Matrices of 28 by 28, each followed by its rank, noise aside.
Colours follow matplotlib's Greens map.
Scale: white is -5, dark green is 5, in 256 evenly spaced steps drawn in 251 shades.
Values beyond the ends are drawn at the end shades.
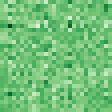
four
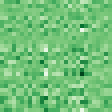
two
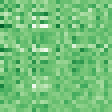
two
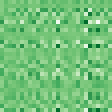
two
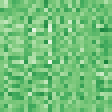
four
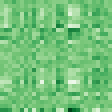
one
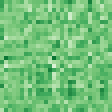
three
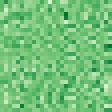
five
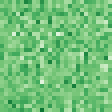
five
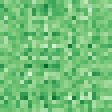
three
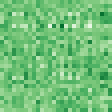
four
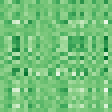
two
